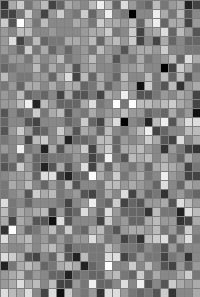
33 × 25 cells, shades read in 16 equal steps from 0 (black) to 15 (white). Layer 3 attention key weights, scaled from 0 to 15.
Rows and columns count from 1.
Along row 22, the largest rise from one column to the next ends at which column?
5
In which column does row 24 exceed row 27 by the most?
14
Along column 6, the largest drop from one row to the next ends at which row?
17
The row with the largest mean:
12
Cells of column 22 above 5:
27
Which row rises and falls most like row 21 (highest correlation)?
33
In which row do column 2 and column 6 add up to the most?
26
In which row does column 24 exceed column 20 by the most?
15
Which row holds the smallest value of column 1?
30
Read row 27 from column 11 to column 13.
9 13 10
